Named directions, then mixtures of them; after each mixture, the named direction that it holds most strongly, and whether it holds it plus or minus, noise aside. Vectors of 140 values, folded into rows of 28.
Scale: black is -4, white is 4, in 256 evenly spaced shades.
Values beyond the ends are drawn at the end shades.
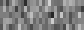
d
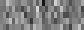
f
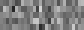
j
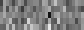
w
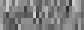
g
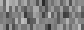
f, plus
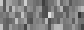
d, minus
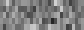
d, minus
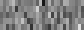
f, plus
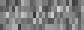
g, minus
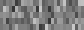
j, plus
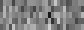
w, plus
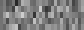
g, minus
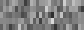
d, plus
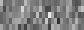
w, minus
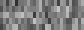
g, minus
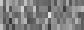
w, minus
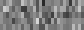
j, plus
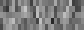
g, minus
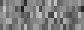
d, plus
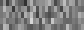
d, plus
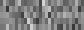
w, plus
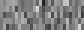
f, plus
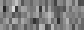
j, minus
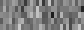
d, plus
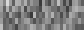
g, plus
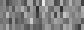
f, minus
